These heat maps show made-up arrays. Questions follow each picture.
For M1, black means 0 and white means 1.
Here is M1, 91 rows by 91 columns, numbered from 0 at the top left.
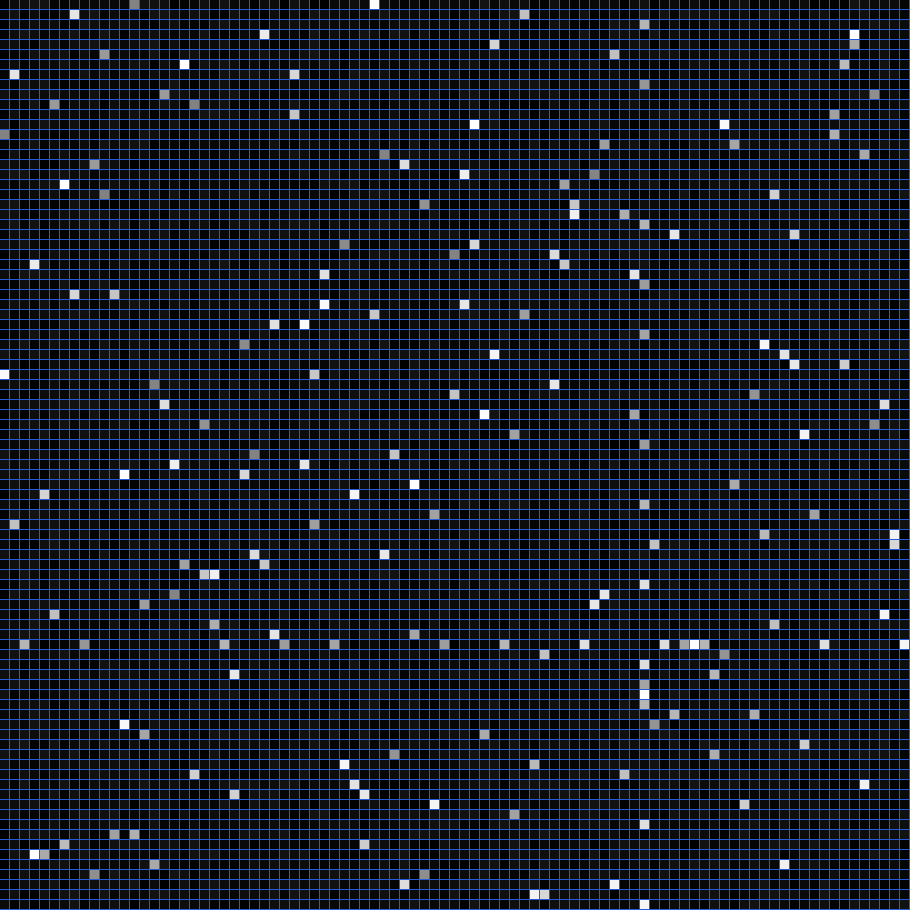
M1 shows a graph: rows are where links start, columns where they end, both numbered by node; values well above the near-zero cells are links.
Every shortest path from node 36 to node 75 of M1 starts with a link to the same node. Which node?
node 79
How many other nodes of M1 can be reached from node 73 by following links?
11
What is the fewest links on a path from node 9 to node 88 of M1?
3
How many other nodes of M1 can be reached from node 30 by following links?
11
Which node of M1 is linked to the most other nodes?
node 64
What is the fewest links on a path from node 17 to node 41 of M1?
6
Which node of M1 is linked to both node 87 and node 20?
node 42
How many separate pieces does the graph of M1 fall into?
7
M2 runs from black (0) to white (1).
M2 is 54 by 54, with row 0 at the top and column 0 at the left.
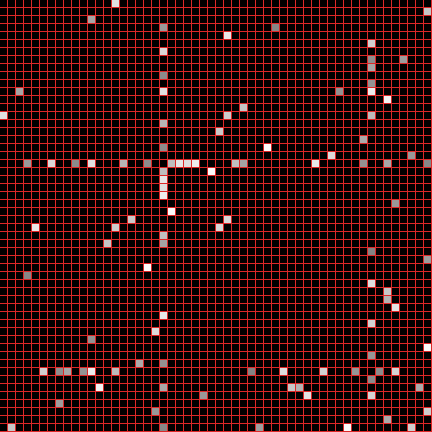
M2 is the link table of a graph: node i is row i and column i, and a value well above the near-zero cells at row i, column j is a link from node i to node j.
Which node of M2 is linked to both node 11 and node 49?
node 46
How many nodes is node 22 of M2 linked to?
1
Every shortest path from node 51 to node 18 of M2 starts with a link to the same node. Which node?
node 53
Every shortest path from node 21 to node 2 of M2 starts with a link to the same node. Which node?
node 20
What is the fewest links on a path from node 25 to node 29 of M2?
5
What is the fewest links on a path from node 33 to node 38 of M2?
6
